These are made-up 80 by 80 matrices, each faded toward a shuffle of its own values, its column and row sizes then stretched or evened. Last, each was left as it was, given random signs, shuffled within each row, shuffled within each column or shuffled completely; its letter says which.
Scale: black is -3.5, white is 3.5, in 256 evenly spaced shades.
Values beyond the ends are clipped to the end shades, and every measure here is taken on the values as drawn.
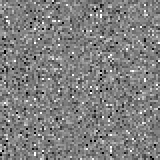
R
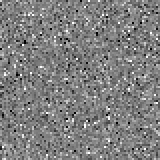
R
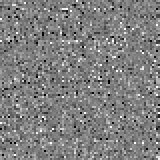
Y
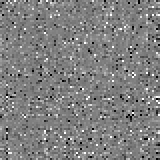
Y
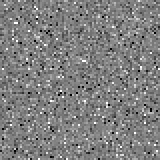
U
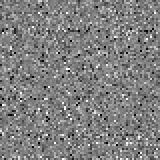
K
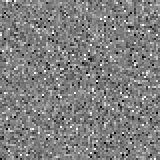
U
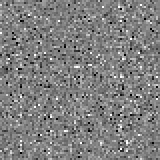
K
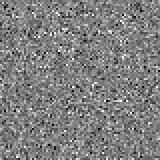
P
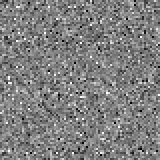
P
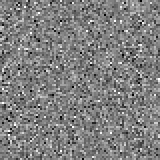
R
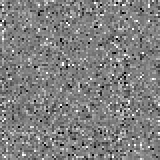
K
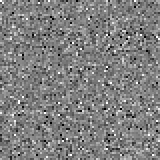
K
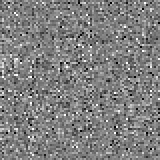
Y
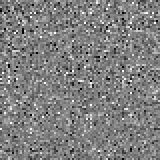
K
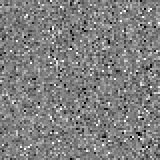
R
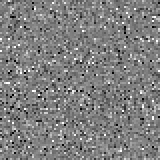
K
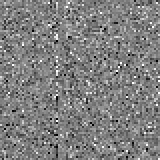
R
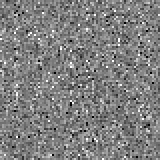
R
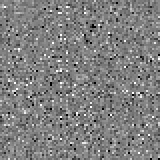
Y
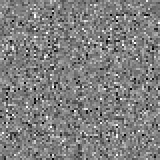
K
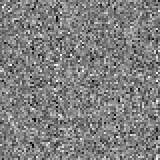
R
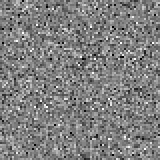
P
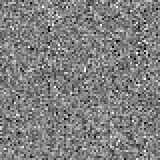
R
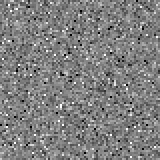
U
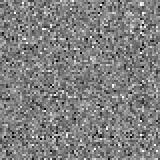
K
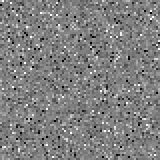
U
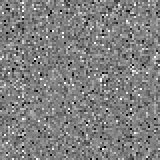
R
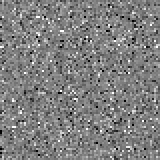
K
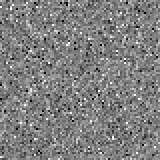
U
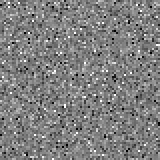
U
